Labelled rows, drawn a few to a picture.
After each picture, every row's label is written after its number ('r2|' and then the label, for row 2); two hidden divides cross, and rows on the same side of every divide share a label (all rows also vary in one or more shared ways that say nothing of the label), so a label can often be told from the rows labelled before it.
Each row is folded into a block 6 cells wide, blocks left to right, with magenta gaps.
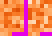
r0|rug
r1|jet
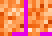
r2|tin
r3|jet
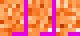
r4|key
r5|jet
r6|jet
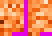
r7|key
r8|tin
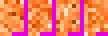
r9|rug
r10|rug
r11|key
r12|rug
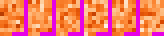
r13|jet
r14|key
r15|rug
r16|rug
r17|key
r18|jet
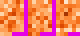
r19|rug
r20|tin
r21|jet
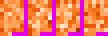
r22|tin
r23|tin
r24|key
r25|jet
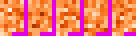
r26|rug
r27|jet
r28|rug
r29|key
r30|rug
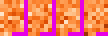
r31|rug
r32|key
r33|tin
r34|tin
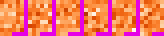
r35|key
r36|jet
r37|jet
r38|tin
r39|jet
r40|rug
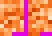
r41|rug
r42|tin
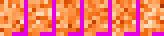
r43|key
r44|tin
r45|key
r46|rug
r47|rug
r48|tin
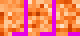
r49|tin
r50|jet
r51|key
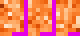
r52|tin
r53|rug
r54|key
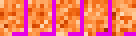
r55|jet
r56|jet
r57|rug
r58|key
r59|tin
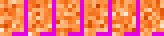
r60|jet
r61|rug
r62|key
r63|jet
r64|key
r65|rug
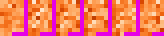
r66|jet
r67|tin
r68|tin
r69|tin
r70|tin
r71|key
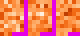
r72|tin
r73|key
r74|rug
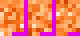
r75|rug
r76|tin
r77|key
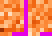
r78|key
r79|rug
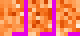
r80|jet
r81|rug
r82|rug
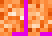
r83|tin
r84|key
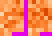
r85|rug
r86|rug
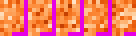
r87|key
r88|rug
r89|jet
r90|key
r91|tin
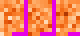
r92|rug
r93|tin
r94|jet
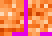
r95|key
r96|jet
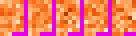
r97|jet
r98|rug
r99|rug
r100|jet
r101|tin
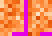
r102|rug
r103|tin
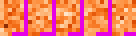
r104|rug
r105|tin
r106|key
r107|rug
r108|tin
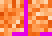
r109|jet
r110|tin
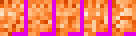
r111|key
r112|key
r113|key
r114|key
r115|tin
